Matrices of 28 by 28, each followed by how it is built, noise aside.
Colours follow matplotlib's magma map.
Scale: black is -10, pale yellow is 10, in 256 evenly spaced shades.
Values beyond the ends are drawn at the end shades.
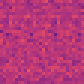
repeating columns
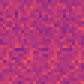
repeating columns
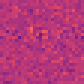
uneven rows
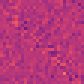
banded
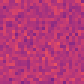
repeating columns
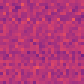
repeating columns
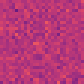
low rank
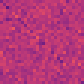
diagonal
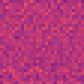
repeating columns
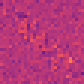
banded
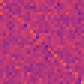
diagonal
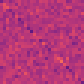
diagonal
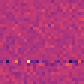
uneven rows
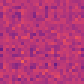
blocks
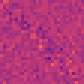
banded
